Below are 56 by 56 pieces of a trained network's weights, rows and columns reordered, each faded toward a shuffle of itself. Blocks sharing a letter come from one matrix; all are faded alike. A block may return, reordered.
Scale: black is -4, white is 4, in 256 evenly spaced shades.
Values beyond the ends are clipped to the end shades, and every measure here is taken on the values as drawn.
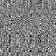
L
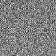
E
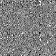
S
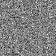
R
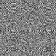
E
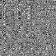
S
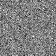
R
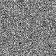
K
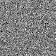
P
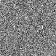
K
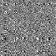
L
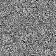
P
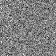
K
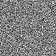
P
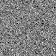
P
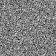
P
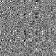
L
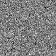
P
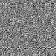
E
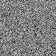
P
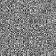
S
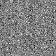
R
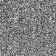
R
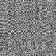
E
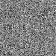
R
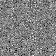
R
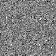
P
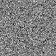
K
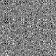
L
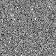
P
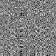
L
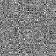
S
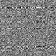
E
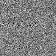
P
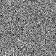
K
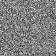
P
